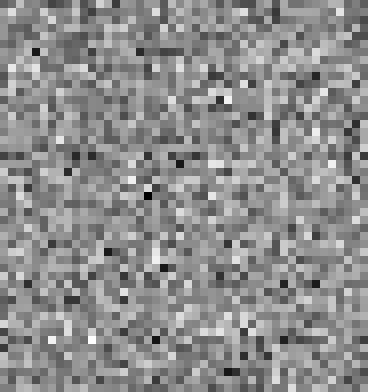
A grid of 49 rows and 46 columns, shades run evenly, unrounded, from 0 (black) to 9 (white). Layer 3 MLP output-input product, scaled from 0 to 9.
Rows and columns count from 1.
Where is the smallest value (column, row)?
19, 25
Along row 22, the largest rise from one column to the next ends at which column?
10
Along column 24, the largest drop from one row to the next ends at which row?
44
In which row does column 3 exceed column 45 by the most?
23
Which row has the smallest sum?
20
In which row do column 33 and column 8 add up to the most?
18
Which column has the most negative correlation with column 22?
16
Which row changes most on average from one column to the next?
43
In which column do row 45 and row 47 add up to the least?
29
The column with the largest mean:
42
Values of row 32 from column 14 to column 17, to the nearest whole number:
1 3 4 7
